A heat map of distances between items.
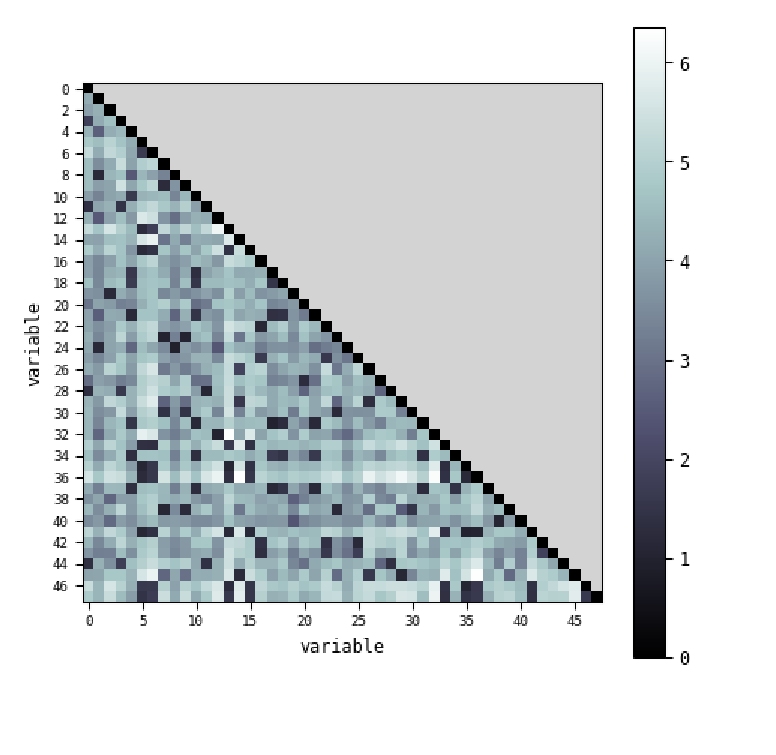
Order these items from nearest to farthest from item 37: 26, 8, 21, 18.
21, 18, 8, 26
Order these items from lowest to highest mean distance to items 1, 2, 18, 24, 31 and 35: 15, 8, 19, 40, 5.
8, 19, 40, 15, 5
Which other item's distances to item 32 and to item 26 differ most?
12
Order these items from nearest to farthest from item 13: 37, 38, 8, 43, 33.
33, 8, 37, 38, 43
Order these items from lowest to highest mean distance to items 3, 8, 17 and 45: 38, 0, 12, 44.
0, 44, 12, 38
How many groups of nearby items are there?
11
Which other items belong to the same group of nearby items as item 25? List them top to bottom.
16, 22, 42, 43
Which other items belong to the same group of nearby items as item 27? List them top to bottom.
20
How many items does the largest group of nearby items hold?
10
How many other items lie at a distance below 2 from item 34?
7
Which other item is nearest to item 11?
28
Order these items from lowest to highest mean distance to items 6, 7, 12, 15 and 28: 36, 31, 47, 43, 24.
24, 47, 36, 43, 31
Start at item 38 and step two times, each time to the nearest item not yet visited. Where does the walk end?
19
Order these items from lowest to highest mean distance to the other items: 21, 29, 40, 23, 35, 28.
21, 40, 23, 35, 28, 29
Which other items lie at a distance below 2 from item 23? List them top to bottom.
7, 9, 30, 39
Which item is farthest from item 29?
36
